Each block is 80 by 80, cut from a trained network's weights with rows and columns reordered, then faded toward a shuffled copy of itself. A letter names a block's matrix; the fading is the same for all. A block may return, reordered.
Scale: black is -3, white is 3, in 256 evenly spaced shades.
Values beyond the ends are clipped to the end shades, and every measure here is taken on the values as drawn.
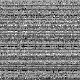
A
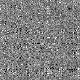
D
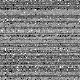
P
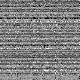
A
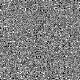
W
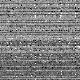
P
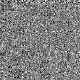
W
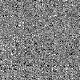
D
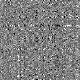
D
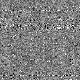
W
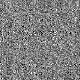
W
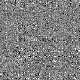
D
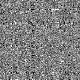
W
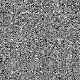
W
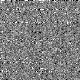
W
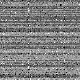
P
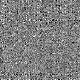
D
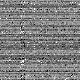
P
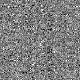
W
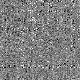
D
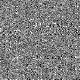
W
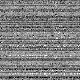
A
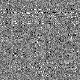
W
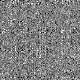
D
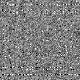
W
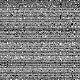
P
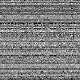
A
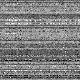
A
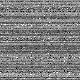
P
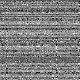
P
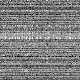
A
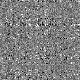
D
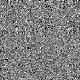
W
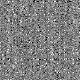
D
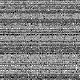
A
